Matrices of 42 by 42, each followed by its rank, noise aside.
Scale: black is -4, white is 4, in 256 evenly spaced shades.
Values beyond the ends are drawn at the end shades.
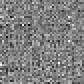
eight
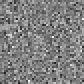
twelve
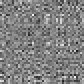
six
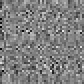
six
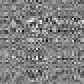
four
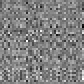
four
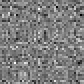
six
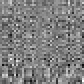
four
